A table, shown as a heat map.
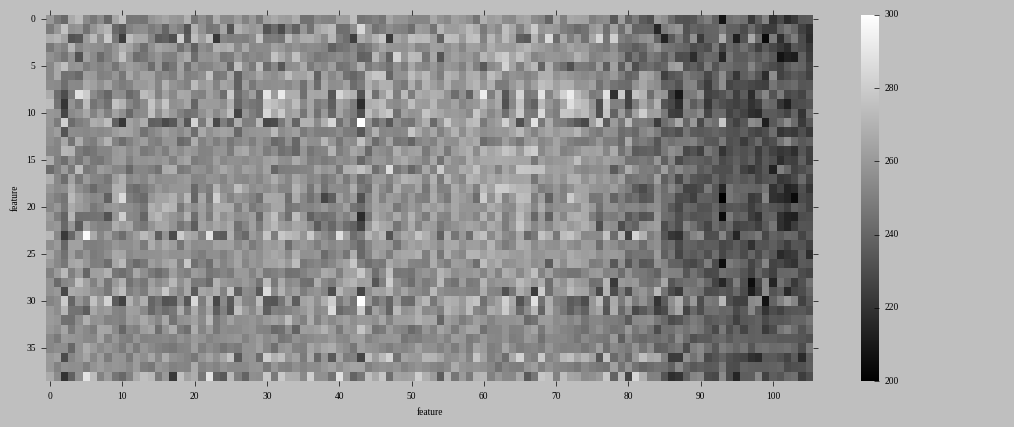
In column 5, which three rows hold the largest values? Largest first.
23, 38, 8
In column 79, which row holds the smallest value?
22
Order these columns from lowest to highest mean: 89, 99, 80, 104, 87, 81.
104, 99, 87, 89, 80, 81
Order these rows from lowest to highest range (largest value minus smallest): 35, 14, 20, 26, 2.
35, 20, 14, 26, 2
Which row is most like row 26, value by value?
0
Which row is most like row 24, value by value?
20
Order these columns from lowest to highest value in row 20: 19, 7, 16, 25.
7, 19, 25, 16
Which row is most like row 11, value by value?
30
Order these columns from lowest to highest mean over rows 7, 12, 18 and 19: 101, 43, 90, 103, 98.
103, 101, 98, 90, 43
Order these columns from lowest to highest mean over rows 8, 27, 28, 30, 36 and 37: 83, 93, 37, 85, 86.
86, 93, 83, 85, 37
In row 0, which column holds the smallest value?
93
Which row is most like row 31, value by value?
5
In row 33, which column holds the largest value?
43
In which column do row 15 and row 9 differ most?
63
